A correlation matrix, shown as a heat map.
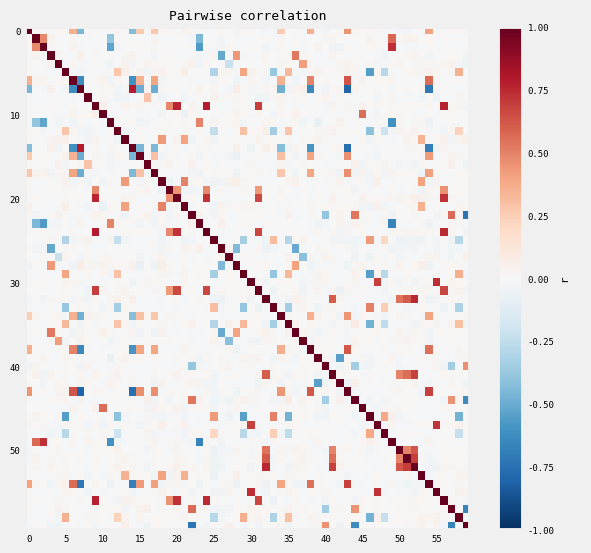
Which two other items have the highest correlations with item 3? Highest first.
36, 28
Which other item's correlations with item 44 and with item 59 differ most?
22
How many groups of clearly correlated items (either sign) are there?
13
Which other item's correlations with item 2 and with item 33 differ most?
49
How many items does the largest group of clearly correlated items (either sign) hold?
10
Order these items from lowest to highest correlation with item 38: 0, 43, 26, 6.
26, 0, 6, 43
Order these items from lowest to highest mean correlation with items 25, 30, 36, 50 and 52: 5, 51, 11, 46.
5, 11, 46, 51
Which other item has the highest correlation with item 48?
46
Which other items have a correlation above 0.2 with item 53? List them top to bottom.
13, 18, 21
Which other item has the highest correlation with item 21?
18
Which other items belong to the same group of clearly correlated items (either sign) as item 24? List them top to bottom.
9, 19, 20, 31, 56
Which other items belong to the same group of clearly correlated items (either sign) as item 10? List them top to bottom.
45
